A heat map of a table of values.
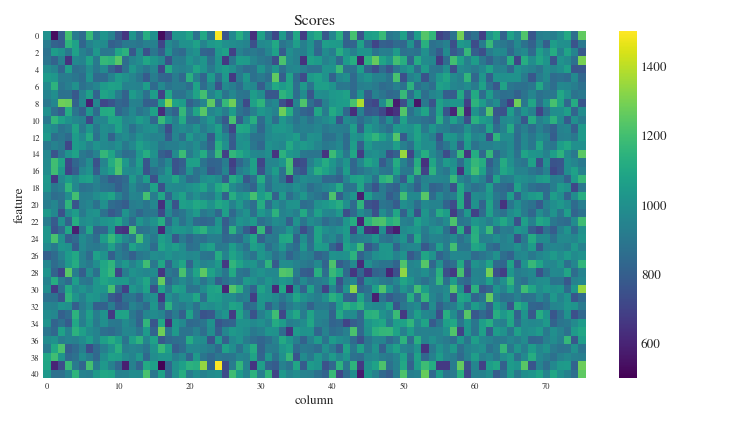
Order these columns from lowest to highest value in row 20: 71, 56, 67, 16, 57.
16, 57, 56, 67, 71
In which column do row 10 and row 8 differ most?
44
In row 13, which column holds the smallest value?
3
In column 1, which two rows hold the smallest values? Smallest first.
0, 39
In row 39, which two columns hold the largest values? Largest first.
24, 22
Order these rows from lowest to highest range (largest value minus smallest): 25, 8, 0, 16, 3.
25, 16, 3, 8, 0
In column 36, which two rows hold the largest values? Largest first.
8, 21
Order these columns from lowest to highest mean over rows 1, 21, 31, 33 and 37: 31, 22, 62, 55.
22, 55, 31, 62
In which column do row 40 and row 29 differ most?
53
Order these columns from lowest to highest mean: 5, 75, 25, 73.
25, 5, 73, 75
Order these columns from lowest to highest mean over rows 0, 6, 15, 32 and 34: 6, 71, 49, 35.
71, 35, 49, 6
